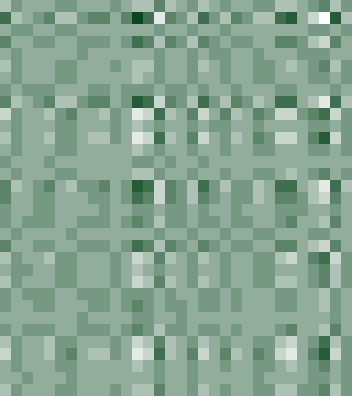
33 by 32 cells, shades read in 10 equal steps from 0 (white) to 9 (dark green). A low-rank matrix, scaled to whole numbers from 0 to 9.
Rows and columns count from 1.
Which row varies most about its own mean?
2
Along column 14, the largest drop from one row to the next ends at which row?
10
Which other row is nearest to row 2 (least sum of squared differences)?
9
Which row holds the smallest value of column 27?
30
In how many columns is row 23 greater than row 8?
12
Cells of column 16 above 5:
6
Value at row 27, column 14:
5
